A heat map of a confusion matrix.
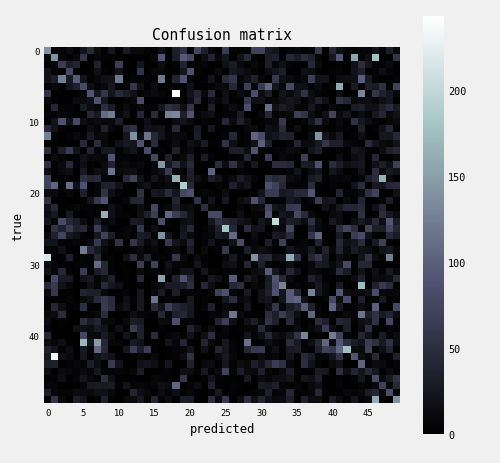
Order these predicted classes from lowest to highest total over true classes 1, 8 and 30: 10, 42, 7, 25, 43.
10, 25, 42, 7, 43
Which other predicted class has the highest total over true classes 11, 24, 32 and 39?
16
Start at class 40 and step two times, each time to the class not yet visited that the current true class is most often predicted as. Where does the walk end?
46
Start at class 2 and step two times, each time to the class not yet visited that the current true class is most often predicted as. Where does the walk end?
4
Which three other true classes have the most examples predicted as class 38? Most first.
12, 26, 16
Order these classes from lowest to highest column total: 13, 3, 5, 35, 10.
10, 3, 35, 13, 5
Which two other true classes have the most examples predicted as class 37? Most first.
34, 20
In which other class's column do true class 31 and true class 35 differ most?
15
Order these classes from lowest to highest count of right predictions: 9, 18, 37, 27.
27, 37, 9, 18
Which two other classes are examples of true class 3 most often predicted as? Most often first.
20, 13
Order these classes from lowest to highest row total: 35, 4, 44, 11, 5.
11, 44, 35, 5, 4
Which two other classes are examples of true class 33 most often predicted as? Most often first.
44, 32
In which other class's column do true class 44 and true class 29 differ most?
0
